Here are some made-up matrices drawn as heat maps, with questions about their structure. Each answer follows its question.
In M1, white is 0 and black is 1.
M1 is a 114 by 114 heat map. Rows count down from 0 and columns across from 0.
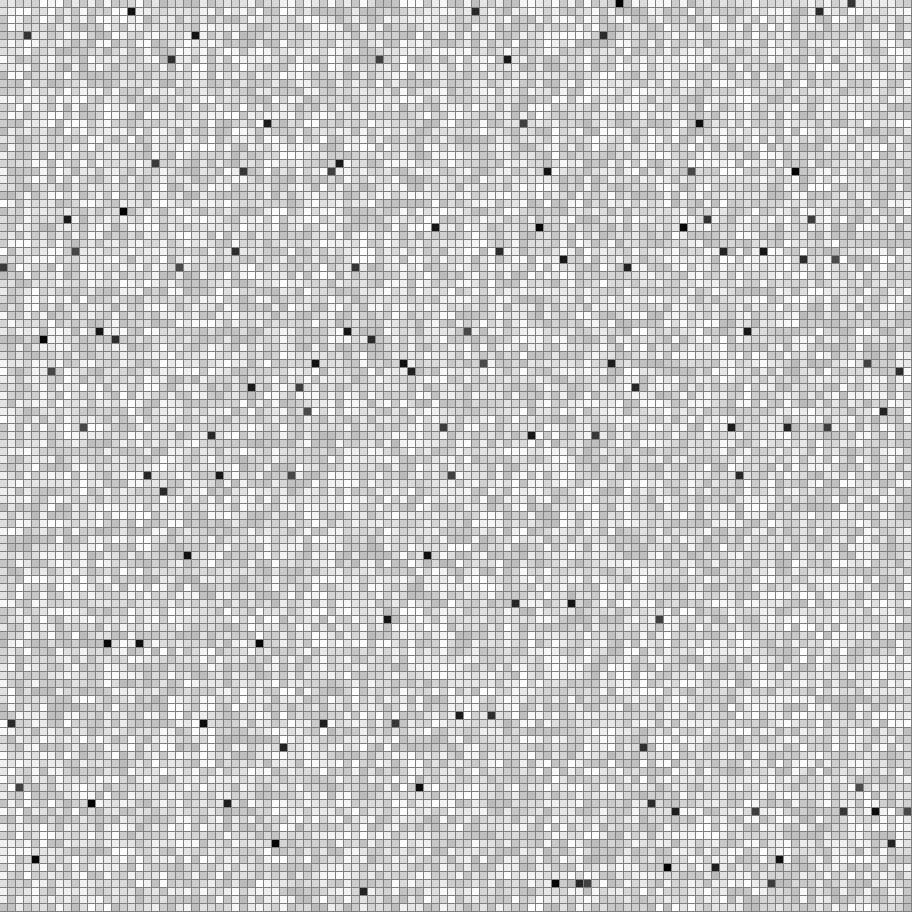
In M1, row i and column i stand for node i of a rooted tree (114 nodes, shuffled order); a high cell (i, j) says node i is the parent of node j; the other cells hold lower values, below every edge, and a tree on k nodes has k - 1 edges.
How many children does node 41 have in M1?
4
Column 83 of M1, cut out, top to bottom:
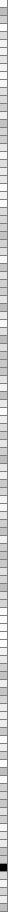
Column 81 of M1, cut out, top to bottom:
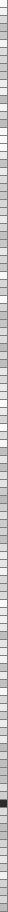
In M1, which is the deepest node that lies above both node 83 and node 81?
100
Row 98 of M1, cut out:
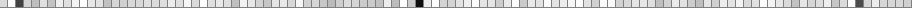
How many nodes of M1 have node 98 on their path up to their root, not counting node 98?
10
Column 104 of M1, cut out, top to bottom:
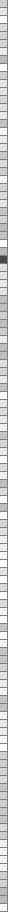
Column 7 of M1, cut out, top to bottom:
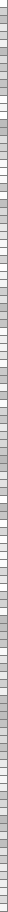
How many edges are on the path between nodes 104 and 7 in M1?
6
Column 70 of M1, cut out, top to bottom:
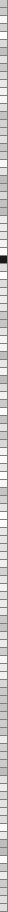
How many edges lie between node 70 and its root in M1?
6
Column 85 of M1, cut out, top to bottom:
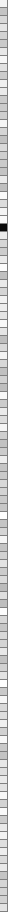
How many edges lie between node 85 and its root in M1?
8
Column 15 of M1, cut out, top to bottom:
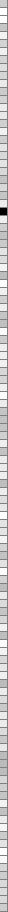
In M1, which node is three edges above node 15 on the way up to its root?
28
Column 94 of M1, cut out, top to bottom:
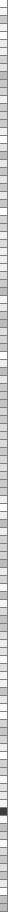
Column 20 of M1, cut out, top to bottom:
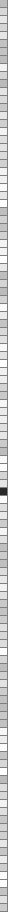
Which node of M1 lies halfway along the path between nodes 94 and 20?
45
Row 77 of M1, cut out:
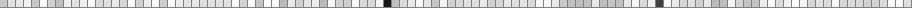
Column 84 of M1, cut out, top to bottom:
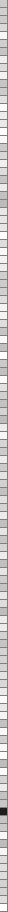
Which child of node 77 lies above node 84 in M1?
48
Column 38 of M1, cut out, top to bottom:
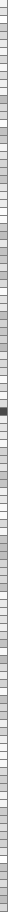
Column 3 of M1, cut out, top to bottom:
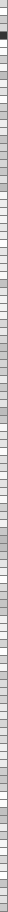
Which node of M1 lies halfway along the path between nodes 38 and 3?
53
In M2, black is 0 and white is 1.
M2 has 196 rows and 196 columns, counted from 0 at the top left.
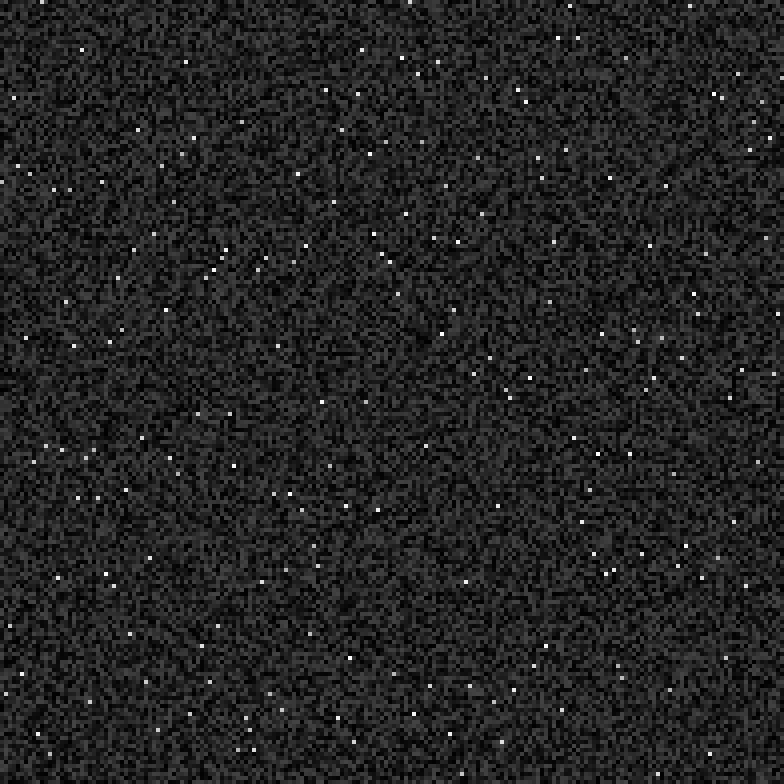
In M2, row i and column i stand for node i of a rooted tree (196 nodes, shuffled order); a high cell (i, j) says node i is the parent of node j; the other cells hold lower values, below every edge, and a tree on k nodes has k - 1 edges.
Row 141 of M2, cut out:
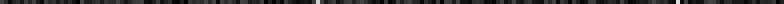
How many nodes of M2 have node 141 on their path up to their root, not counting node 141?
3
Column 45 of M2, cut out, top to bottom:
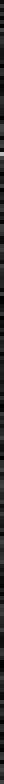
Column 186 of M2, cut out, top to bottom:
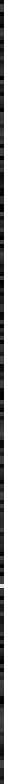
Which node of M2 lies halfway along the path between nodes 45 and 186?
92
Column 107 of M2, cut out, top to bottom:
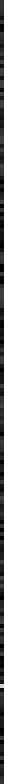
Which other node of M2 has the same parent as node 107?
117
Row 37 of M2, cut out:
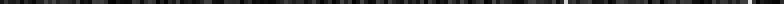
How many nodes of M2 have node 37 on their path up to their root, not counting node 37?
11
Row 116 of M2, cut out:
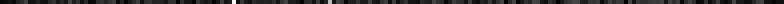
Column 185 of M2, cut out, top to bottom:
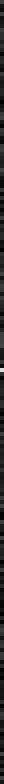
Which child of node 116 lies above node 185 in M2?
58
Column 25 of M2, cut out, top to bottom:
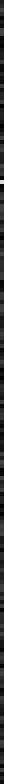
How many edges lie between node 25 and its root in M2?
6
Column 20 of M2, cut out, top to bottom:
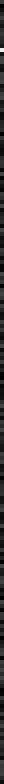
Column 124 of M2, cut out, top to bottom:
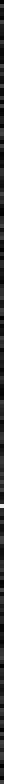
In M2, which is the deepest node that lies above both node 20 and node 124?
145
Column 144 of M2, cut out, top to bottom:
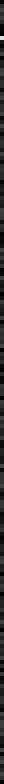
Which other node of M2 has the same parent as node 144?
139
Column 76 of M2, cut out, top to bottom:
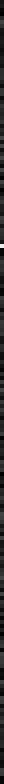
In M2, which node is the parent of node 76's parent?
179
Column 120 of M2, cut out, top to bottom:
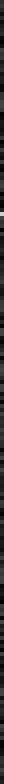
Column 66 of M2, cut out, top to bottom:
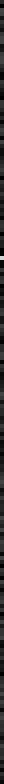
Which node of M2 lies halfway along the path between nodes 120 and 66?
67
